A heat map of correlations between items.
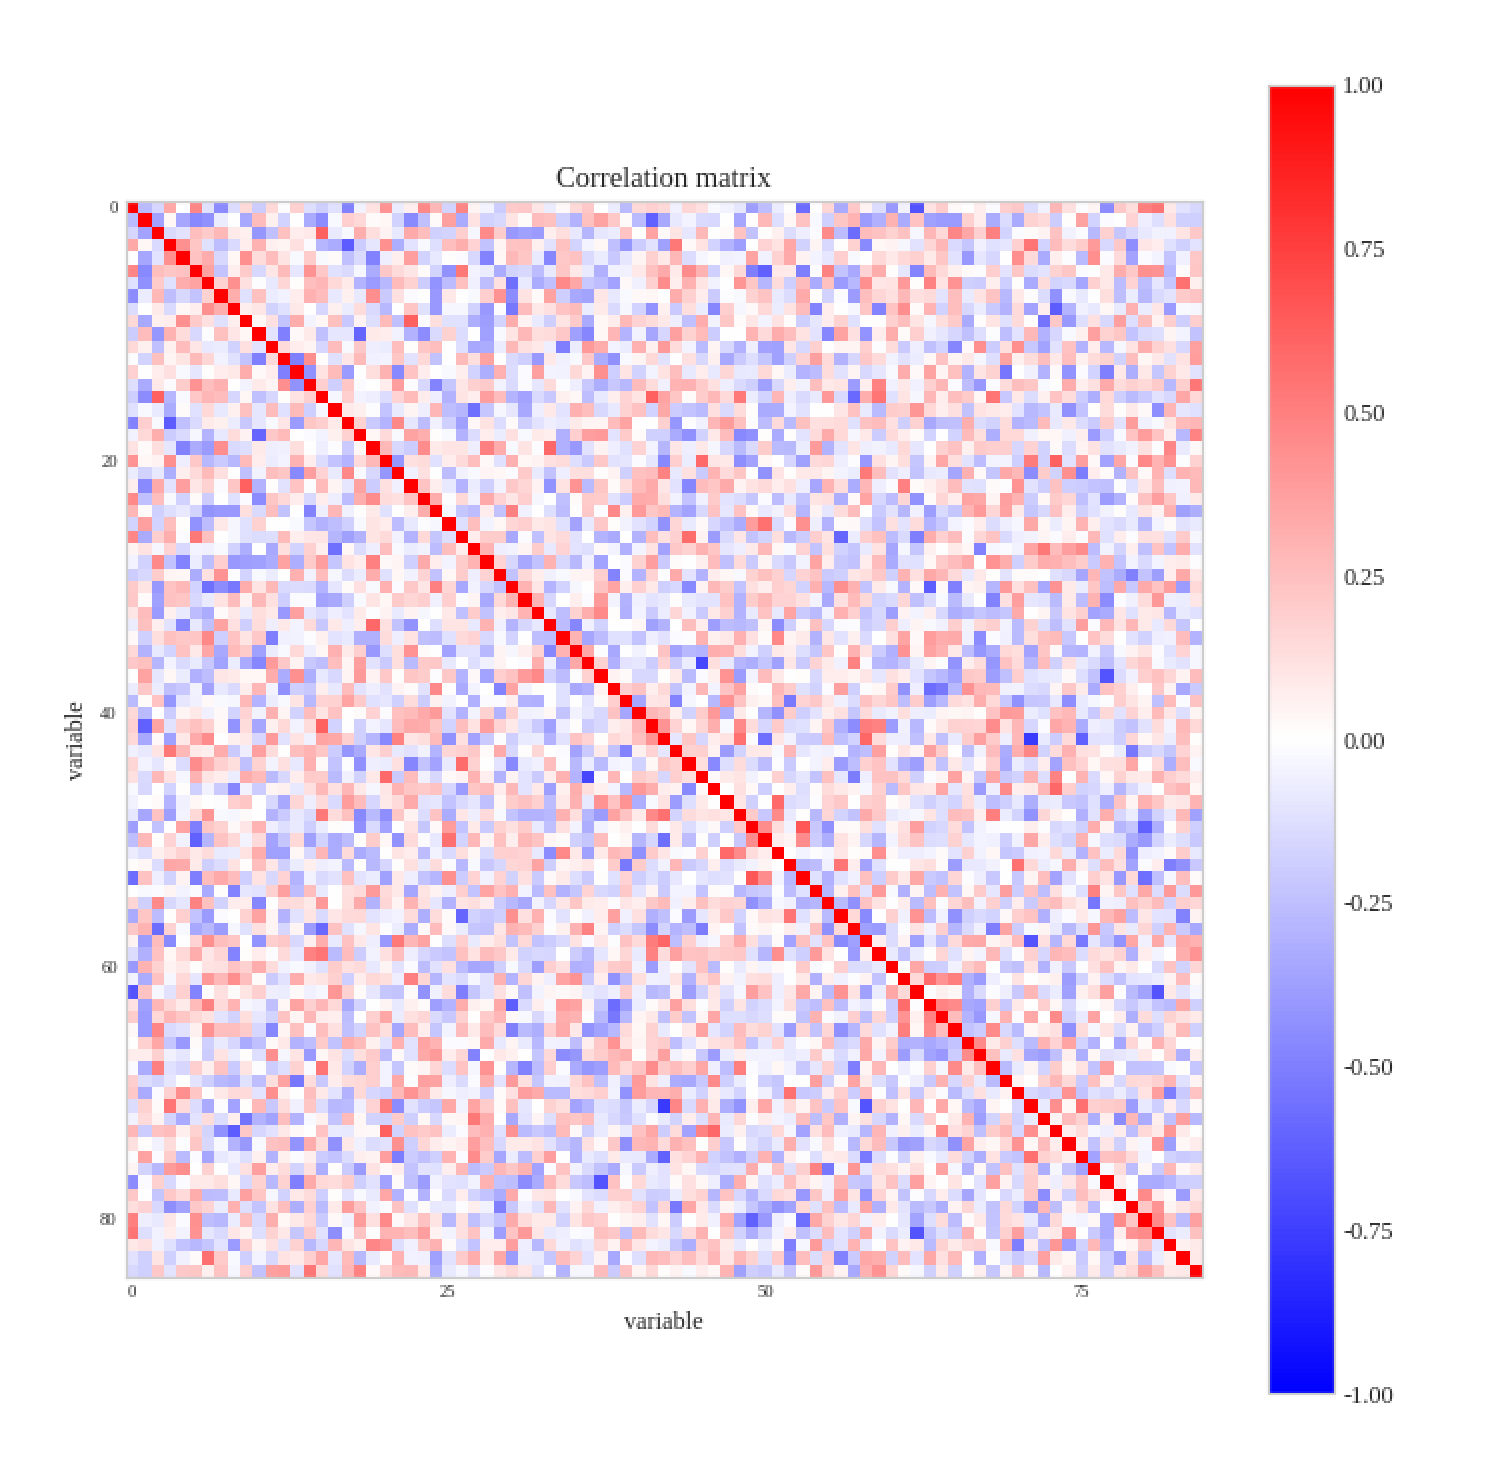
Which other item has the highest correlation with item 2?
15
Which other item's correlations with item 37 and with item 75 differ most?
77
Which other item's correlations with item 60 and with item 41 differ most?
1
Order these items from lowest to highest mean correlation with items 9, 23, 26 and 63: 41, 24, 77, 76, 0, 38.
38, 77, 24, 76, 41, 0
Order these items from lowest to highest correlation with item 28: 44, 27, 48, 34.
34, 44, 48, 27
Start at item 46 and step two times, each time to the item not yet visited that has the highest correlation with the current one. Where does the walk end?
20
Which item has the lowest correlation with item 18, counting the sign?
10
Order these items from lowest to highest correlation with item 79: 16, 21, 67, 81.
67, 16, 21, 81
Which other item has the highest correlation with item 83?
6
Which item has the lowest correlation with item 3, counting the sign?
17
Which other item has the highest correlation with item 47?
51
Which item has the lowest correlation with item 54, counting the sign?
8
